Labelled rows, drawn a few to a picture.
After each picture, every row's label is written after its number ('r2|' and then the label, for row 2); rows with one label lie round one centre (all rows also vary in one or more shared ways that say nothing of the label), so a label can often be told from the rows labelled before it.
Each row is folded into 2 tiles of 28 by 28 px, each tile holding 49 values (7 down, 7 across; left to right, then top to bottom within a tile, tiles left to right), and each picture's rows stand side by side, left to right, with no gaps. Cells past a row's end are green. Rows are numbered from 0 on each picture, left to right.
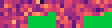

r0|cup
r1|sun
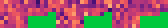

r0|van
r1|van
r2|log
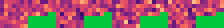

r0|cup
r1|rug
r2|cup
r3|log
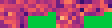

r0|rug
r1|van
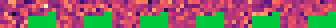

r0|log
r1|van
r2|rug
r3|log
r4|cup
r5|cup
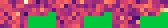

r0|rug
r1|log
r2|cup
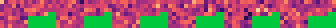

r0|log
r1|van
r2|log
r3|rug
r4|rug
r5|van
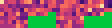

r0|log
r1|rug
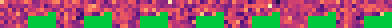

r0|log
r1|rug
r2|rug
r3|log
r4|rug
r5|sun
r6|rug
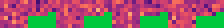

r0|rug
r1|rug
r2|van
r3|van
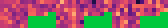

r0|sun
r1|van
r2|cup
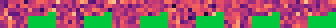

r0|sun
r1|log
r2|log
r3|sun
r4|rug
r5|log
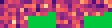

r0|rug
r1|sun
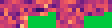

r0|sun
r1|van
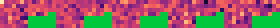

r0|log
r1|cup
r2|log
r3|van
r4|sun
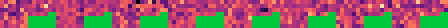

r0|log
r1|van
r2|cup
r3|log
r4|sun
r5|sun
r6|rug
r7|log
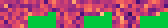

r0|log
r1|rug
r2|sun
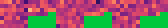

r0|van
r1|cup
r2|log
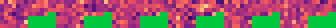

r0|log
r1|sun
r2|rug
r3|rug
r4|log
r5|cup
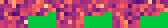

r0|log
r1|log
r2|cup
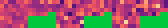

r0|sun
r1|log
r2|rug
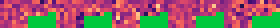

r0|cup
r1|rug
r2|van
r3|rug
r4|cup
